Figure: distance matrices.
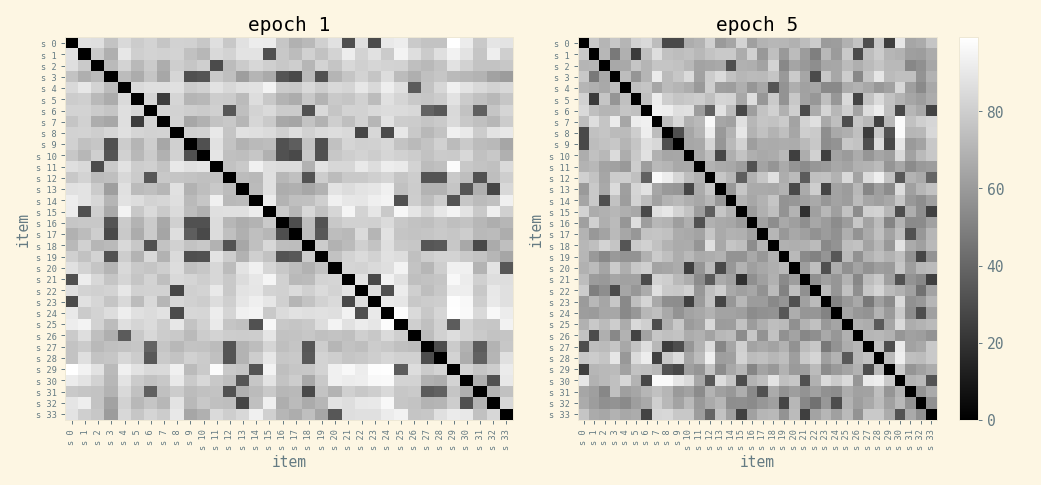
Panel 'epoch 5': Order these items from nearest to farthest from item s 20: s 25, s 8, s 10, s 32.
s 10, s 25, s 8, s 32
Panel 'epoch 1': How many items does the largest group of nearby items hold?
6
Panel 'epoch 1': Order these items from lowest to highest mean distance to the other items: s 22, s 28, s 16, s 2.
s 16, s 28, s 2, s 22
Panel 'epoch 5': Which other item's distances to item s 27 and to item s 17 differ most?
s 8
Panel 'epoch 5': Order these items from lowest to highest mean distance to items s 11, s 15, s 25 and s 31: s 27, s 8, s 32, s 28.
s 32, s 28, s 27, s 8
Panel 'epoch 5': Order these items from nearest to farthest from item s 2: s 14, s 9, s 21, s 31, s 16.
s 14, s 31, s 21, s 16, s 9
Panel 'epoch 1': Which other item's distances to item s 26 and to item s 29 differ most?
s 4
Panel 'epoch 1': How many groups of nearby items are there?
11
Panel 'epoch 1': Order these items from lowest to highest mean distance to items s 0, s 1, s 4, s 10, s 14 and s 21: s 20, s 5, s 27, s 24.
s 27, s 5, s 20, s 24
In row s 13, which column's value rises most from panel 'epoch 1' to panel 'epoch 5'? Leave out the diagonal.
s 30
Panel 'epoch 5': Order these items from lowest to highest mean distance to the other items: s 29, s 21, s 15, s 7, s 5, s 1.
s 21, s 29, s 15, s 1, s 5, s 7
